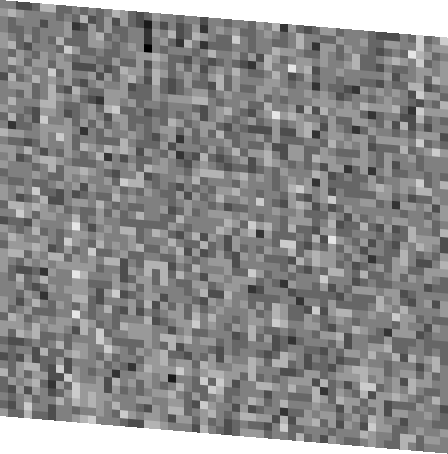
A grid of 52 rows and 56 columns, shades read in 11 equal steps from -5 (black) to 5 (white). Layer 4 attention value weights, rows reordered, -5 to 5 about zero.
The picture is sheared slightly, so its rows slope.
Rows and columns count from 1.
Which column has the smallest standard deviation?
31
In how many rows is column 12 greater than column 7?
21
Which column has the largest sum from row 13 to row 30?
42
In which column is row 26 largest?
32
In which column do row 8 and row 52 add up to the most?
20
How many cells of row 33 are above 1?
3
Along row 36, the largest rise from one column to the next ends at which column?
40
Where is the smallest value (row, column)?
5, 19
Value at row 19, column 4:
2
